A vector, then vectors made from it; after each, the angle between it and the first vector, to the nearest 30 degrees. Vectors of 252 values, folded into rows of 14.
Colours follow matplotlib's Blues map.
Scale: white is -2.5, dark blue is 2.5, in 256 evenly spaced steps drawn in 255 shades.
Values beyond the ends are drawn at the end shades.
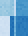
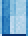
120 degrees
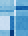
30 degrees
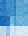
120 degrees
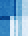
150 degrees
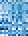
90 degrees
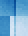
150 degrees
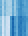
30 degrees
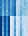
150 degrees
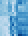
30 degrees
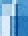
30 degrees
